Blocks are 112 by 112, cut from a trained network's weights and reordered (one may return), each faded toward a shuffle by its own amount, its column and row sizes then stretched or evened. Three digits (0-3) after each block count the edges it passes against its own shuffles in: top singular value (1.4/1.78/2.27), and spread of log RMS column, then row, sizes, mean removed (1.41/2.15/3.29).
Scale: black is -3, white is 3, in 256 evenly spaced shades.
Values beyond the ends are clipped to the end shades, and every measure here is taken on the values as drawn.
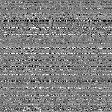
3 1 3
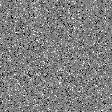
1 1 0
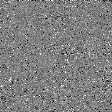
0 1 2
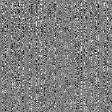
0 3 1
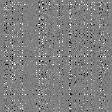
2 3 2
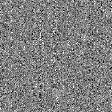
1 2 0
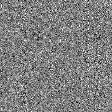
0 2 0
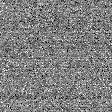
1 0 0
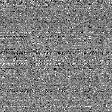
2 1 2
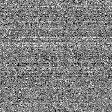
2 0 1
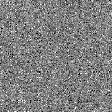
1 1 1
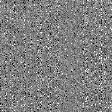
0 3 0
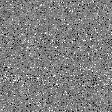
0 0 2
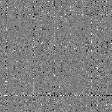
2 2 2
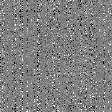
0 3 1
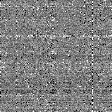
2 2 1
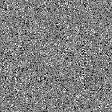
1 1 1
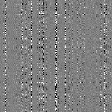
3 3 1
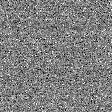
0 0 0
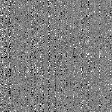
1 3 1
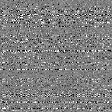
3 1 3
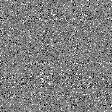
0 1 2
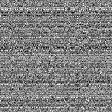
3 0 2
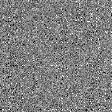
1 2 1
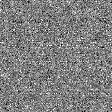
1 0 1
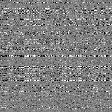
3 0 3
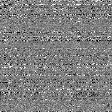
2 1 3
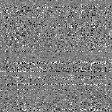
1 2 3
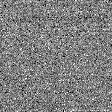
0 0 1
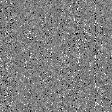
0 2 0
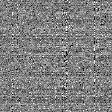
2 2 0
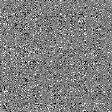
1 2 2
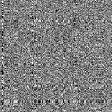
3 2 1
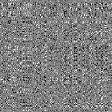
3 2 2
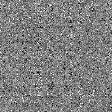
0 2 1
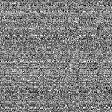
3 0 2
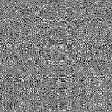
3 0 2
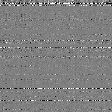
3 0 3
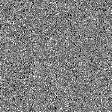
0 2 1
